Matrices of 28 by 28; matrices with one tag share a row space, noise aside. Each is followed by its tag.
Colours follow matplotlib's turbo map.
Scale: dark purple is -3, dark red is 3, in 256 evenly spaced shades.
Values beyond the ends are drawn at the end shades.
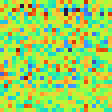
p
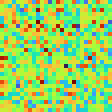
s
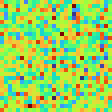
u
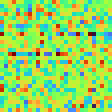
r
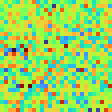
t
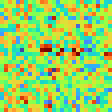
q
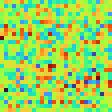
q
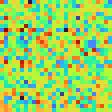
q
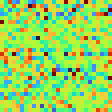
p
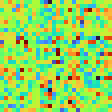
q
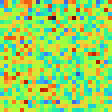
q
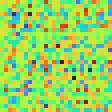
t
